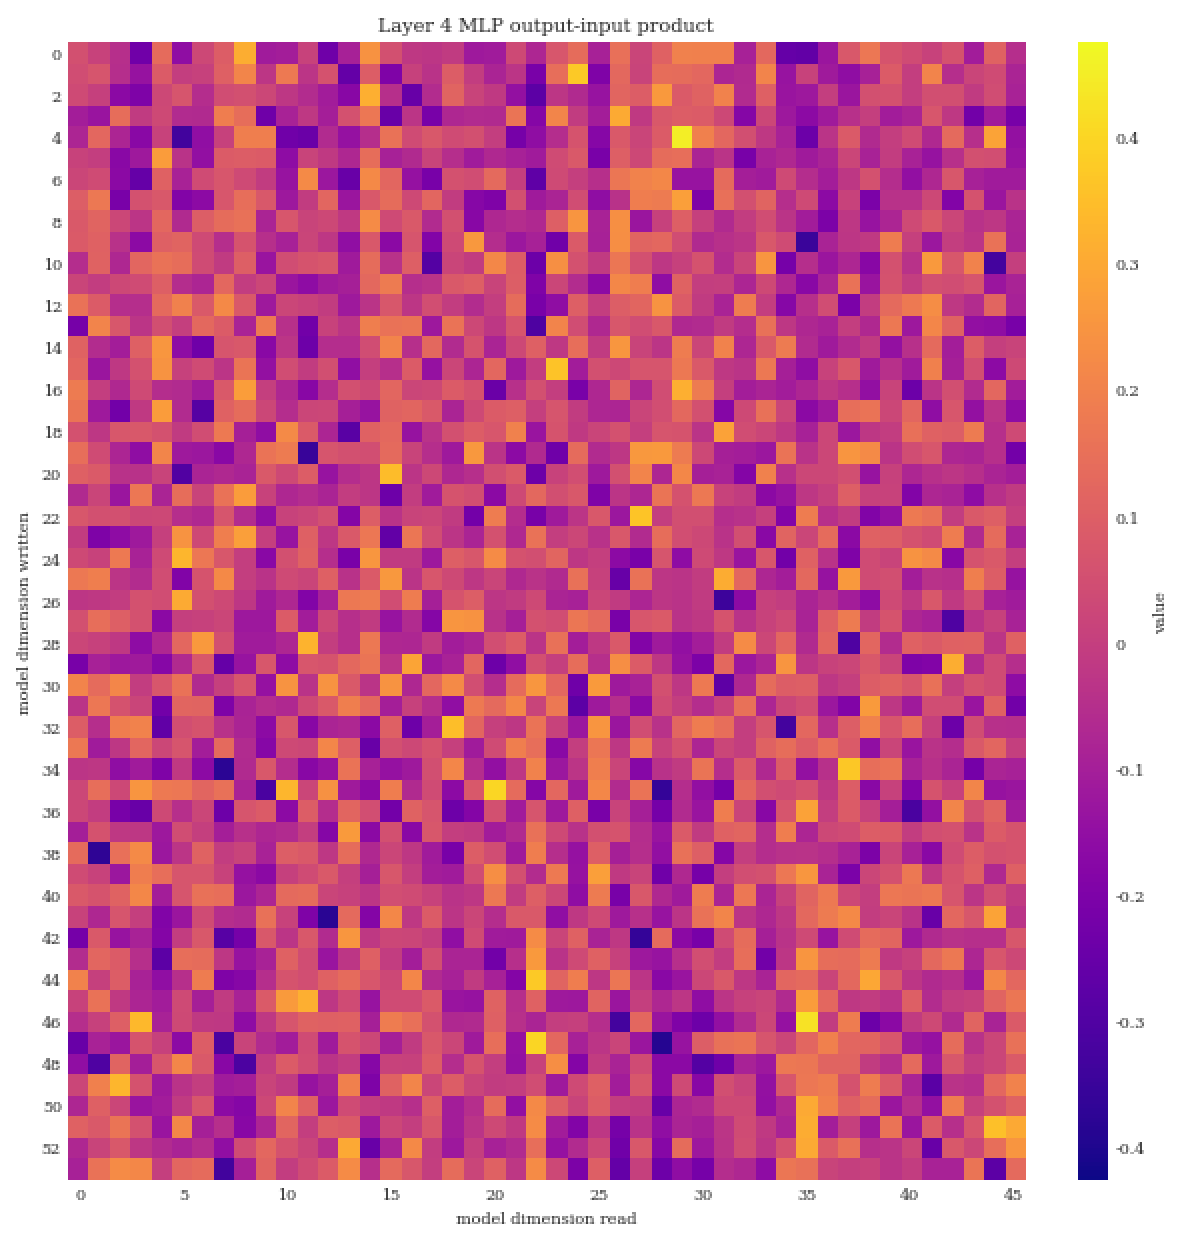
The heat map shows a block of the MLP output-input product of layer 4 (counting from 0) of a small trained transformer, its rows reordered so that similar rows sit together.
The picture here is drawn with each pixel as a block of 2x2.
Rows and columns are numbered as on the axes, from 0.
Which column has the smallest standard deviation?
39
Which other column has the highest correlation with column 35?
45
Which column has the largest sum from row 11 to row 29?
14
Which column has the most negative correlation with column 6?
29
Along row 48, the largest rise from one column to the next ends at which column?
2
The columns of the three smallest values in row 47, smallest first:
28, 7, 0
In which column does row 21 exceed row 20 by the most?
5
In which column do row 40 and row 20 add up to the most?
15
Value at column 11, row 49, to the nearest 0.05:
-0.15
